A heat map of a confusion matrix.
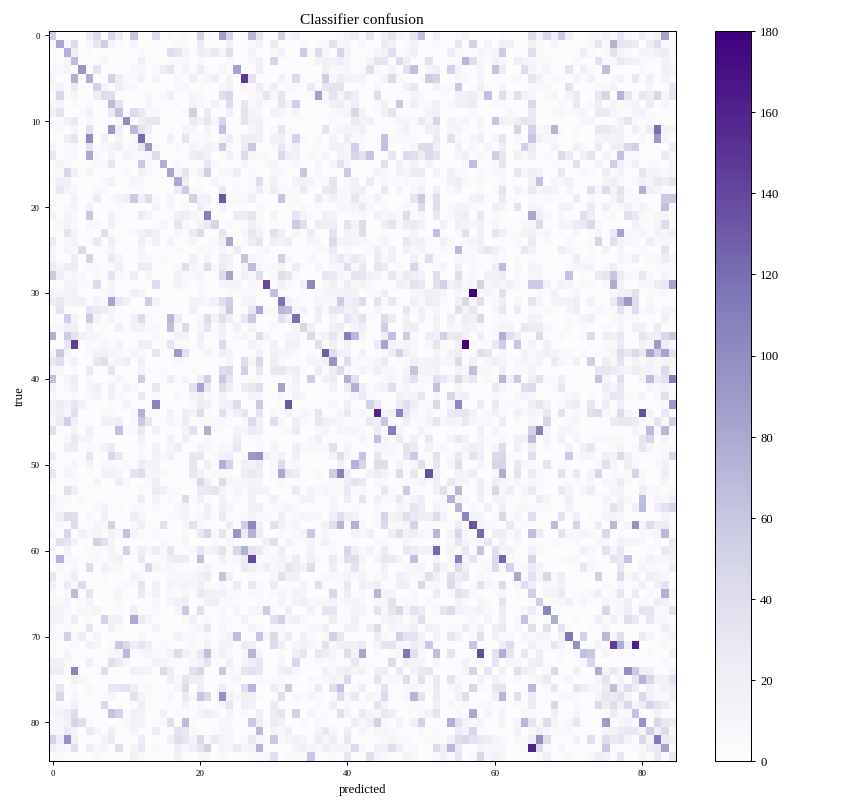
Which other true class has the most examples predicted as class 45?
36
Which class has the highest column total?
65
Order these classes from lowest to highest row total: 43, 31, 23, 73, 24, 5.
73, 24, 23, 5, 43, 31
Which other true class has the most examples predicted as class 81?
37
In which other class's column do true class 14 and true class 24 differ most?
5
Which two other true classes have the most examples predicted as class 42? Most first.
72, 49
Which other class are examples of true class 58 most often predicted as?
25
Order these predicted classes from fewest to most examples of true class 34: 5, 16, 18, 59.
59, 5, 18, 16
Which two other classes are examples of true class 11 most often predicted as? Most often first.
82, 8
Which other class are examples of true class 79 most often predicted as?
57
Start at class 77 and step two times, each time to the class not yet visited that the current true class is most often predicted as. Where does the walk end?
52
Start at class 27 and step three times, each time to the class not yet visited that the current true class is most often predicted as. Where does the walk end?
80
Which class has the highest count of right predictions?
44
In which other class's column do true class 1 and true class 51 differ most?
39
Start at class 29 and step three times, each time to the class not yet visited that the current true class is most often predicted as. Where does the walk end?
84
